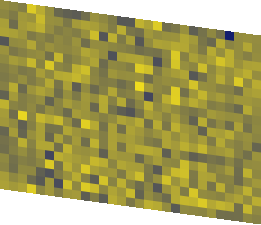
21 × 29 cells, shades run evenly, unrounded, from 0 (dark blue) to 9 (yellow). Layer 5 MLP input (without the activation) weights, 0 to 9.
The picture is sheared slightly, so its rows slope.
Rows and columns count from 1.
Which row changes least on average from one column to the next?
4
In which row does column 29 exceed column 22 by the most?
6
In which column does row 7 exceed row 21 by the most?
10
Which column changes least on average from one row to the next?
29
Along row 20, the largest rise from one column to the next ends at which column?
8
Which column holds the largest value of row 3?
11
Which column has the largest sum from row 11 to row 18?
21
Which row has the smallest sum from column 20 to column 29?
1
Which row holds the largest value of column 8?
20
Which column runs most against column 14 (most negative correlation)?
18
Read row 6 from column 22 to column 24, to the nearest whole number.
3 4 5
